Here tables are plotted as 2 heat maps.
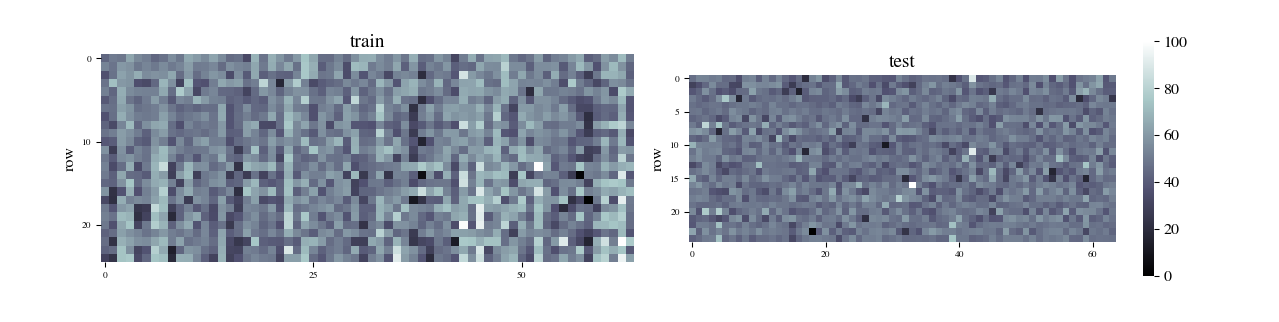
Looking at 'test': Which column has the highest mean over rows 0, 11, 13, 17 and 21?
42
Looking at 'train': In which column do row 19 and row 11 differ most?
8
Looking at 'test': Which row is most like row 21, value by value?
6
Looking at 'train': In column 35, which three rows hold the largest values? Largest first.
24, 23, 19
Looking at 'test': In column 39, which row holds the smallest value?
0
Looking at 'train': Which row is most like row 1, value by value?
0
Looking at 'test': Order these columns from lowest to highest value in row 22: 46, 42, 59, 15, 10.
15, 42, 10, 46, 59
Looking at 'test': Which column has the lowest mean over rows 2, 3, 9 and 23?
18
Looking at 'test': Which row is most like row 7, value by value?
20
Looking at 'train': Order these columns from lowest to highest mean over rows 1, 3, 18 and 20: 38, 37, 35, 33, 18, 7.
38, 35, 18, 37, 33, 7
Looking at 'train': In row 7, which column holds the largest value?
47
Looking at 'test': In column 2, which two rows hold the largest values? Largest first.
7, 20
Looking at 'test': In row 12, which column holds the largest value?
55
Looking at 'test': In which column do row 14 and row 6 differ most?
54
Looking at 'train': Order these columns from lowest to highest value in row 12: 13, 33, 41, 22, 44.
13, 44, 41, 33, 22
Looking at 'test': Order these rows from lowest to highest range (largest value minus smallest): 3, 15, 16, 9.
9, 15, 3, 16
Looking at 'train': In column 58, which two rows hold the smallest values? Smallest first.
17, 22
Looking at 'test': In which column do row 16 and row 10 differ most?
33
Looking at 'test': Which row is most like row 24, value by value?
22
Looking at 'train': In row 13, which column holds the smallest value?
16
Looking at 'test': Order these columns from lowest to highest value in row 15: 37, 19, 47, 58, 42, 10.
47, 19, 58, 10, 37, 42
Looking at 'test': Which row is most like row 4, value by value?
19
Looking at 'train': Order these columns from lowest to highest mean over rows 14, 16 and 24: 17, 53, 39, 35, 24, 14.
39, 17, 53, 14, 24, 35
